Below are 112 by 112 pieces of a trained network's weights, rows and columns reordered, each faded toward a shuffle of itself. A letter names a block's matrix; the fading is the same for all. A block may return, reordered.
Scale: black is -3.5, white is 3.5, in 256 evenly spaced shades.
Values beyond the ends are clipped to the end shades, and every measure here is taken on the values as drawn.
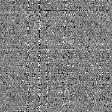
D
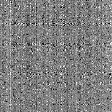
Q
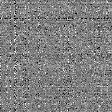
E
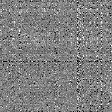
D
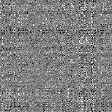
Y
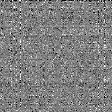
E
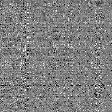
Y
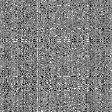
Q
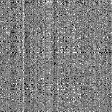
Q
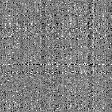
Q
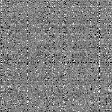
D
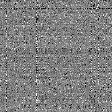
D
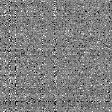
D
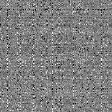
Y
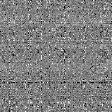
E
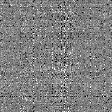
D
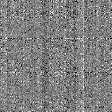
Q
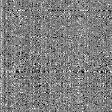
Q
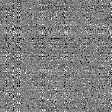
Y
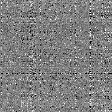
Y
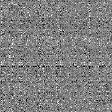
E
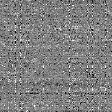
Y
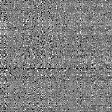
E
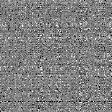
E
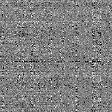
E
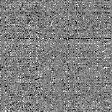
E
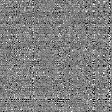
Y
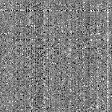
Q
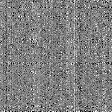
Q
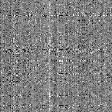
Q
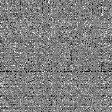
E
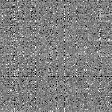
D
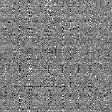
Y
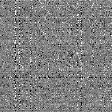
D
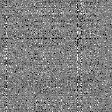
D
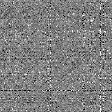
E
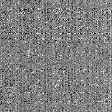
Q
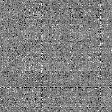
E
